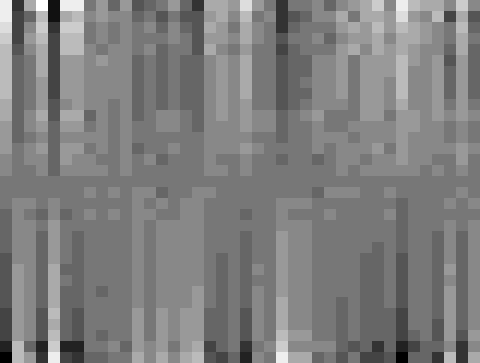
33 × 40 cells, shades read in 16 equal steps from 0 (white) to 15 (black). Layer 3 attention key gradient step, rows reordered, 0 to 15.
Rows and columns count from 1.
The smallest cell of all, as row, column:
1, 4
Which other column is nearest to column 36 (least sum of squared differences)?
11
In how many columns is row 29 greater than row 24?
9
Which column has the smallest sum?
6
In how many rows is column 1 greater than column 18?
15
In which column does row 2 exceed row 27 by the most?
5
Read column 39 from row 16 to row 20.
7 8 7 8 8
